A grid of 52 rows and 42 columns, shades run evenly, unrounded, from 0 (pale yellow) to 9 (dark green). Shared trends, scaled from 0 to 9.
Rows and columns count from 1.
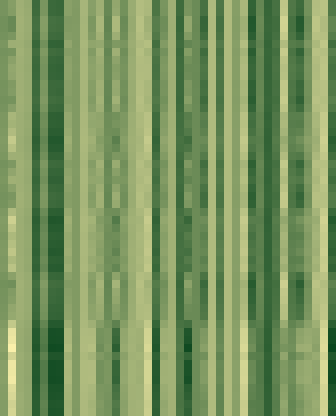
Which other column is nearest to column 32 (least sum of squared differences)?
23
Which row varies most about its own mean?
44
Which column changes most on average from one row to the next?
2
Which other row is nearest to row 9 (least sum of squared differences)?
39
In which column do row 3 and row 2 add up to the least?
36
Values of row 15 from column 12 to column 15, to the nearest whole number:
4 4 5 5
